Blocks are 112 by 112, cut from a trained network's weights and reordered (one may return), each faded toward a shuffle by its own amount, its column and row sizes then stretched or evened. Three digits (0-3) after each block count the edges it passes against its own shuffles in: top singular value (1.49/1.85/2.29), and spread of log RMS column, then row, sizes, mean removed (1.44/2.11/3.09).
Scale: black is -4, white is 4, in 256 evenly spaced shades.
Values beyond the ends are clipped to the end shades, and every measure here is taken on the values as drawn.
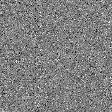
0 1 0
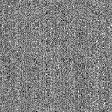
2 1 0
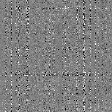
0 3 2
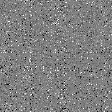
0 2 1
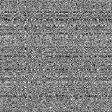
3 1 2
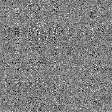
1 2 1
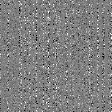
0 3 1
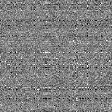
3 2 2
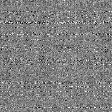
1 0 3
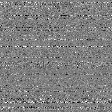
1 0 3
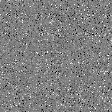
0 1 1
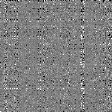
2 3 2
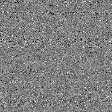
0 1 2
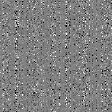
2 3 1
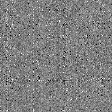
0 2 1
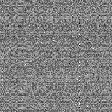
3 1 0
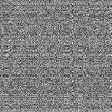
3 1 0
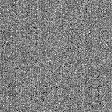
1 0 0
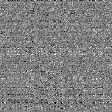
2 1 2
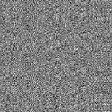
3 2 1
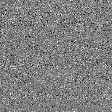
0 0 2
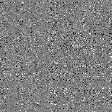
1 2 2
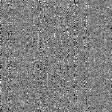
1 3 0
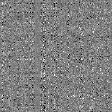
1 3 1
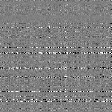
2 1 3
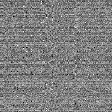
3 1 1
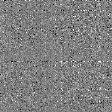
0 2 2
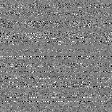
1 0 3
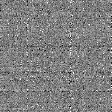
1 2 1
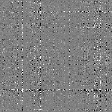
1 3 2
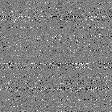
0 0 3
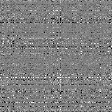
2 2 3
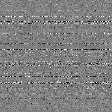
3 1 3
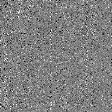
0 2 1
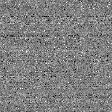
1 1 2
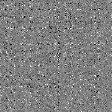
1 2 2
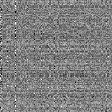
3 2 0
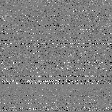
1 0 3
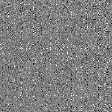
1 2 1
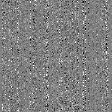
0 3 0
